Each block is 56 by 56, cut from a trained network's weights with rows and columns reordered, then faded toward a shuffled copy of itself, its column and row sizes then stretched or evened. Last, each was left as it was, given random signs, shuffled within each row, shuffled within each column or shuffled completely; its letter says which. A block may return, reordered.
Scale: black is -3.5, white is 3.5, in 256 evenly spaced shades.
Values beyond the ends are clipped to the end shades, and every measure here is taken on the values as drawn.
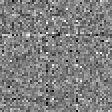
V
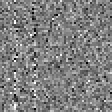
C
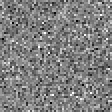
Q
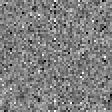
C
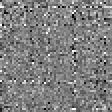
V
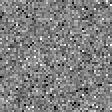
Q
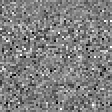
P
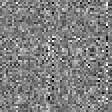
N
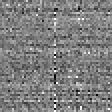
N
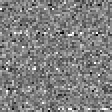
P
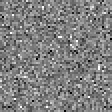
Q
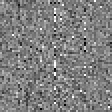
C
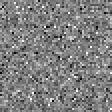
P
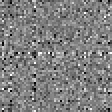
N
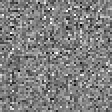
V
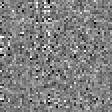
V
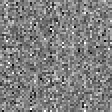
C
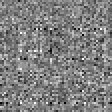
N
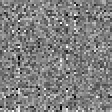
V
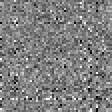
N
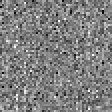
C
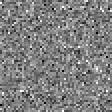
Q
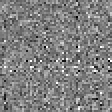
V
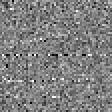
P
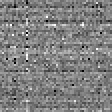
N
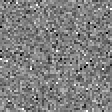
Q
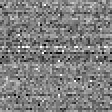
P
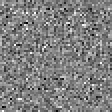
P
